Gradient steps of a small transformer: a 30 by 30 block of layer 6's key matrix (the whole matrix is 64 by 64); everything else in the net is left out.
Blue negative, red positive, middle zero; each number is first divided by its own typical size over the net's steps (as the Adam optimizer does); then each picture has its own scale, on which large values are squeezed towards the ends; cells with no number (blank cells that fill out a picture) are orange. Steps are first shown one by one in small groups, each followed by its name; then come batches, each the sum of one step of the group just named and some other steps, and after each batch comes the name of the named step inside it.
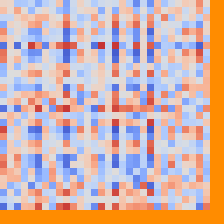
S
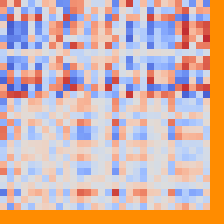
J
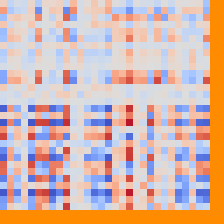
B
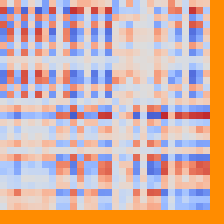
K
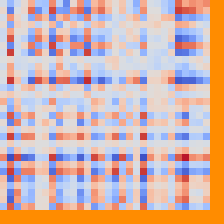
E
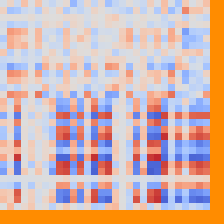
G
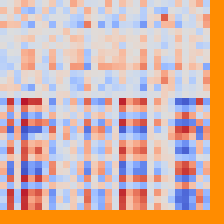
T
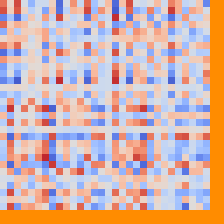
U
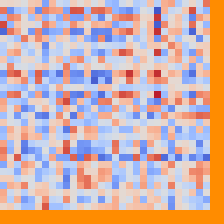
K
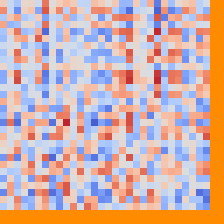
B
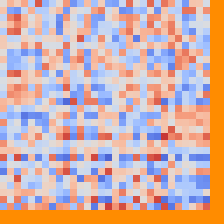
G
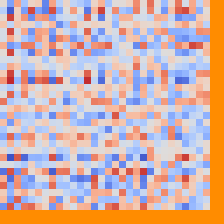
E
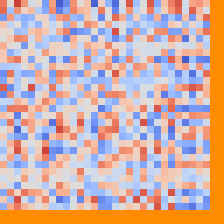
U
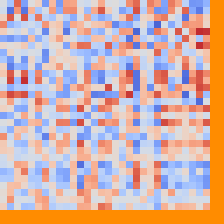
J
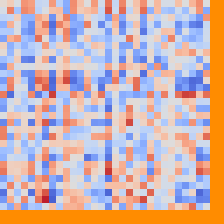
B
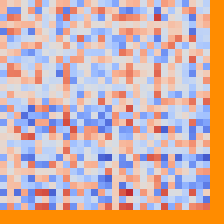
B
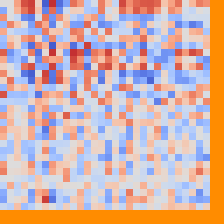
B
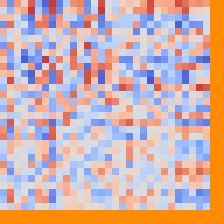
B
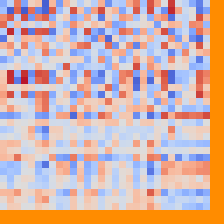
K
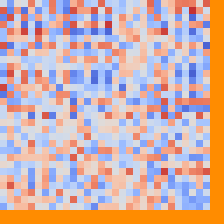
K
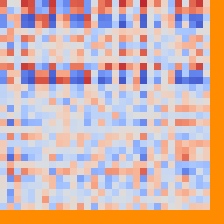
E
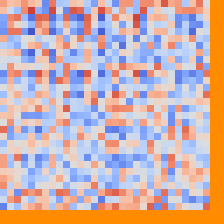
S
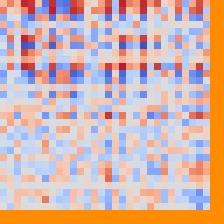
K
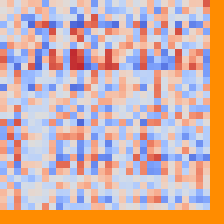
G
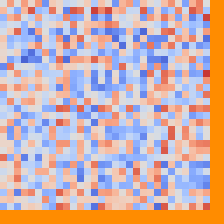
S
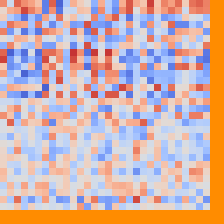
U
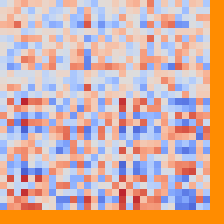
T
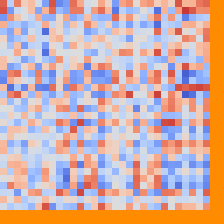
J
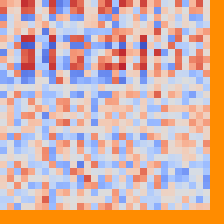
U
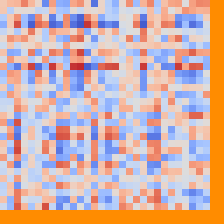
G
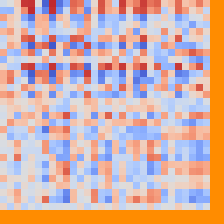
G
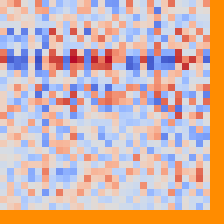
J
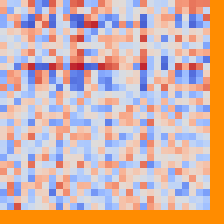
B
